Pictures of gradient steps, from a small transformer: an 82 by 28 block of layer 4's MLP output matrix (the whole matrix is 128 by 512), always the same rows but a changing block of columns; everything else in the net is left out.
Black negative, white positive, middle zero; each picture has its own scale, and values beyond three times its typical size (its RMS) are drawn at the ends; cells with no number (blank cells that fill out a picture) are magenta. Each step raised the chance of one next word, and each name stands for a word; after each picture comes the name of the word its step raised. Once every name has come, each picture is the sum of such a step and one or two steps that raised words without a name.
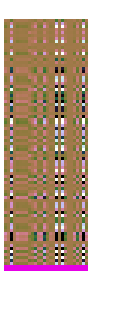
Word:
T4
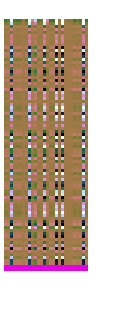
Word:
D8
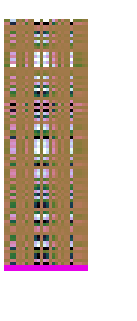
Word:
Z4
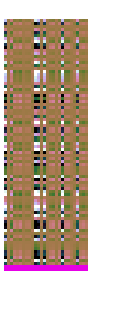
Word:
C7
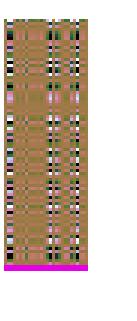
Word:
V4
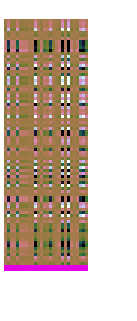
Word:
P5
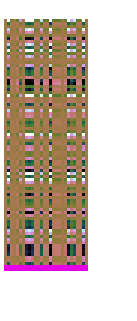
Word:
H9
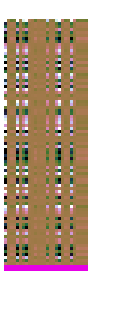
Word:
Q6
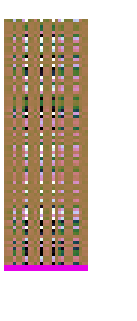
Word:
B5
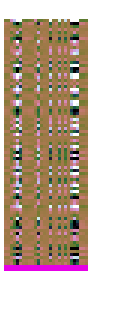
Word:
Q6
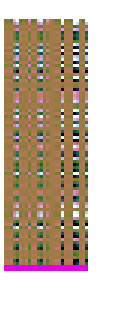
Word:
D8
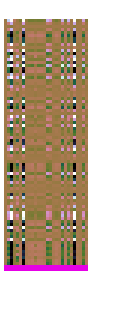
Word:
B5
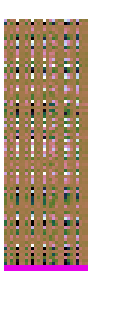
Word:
Z4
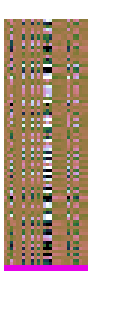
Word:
P5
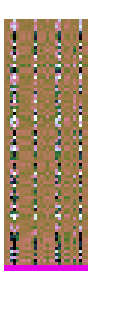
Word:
T4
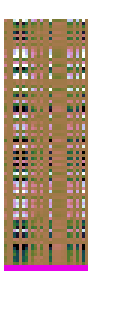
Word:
Q6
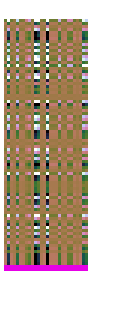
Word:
Z4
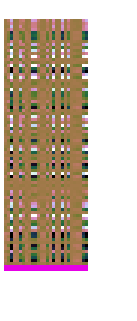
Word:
T4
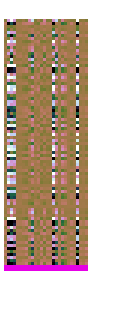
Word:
B5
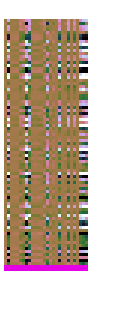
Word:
T4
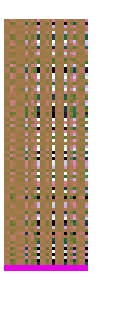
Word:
T4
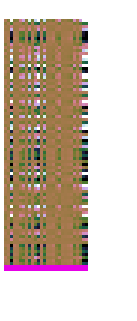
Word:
Q6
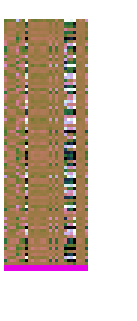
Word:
Q6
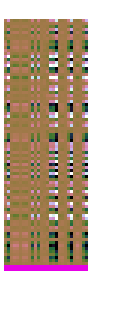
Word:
P5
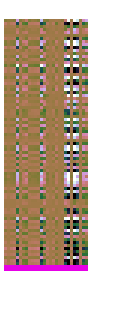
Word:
H9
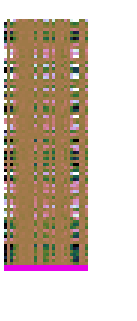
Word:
Q6
